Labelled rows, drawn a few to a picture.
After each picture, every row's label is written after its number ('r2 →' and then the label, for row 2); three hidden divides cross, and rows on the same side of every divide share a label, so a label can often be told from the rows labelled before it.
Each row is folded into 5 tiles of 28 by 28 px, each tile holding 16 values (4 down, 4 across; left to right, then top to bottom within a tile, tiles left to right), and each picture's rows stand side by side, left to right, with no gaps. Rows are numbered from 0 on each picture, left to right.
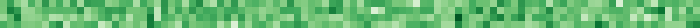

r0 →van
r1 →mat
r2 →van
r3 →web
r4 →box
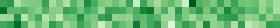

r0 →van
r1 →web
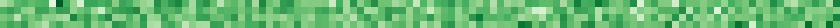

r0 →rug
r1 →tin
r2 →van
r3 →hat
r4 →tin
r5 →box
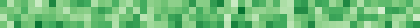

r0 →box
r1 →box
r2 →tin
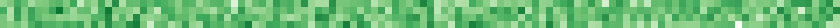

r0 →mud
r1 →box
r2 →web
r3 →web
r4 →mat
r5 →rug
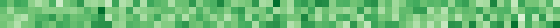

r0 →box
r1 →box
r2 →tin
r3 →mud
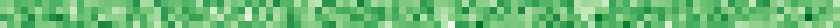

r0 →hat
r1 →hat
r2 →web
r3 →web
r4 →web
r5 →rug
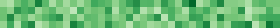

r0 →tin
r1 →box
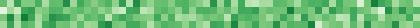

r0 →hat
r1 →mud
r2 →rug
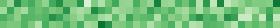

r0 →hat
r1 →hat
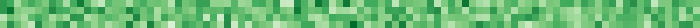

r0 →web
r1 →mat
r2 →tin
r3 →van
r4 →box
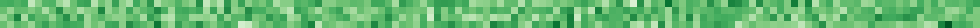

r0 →box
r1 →van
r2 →tin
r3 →mud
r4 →mat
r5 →rug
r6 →hat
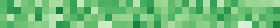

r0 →van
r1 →van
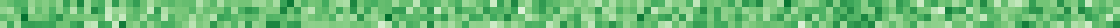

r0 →hat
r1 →mud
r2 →van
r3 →mat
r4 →van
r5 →van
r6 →rug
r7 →web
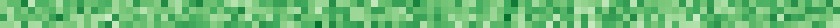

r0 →hat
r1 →box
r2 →box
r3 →rug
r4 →mat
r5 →rug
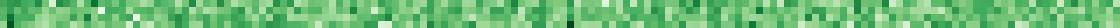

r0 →rug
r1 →box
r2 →van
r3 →rug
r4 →mat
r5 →van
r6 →tin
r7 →rug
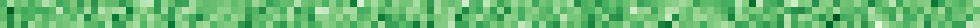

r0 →mat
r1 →tin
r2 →mud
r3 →web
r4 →hat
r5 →box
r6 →rug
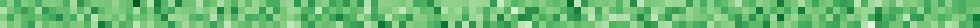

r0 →hat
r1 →tin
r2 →hat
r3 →van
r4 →van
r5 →box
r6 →web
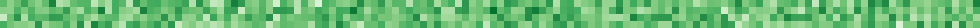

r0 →box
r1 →rug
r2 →web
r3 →van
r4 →van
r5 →rug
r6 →tin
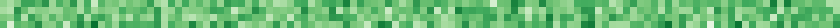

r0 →mud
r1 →van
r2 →hat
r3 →mat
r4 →tin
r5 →mud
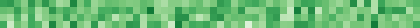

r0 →mud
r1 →web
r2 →mud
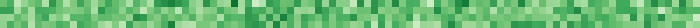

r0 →web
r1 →tin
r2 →mat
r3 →tin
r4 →rug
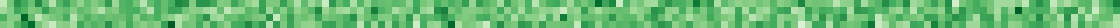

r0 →tin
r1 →tin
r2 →mat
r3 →tin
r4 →hat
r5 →van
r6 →tin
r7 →mat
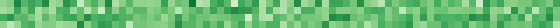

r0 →tin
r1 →box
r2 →hat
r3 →hat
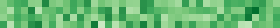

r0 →mud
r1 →van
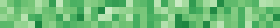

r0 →box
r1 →web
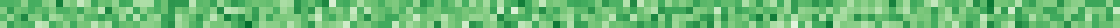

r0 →rug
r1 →tin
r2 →tin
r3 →van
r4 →mud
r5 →mat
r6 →box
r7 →web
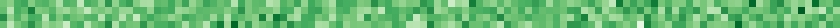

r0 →tin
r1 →mud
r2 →rug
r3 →web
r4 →rug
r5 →box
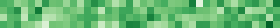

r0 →van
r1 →box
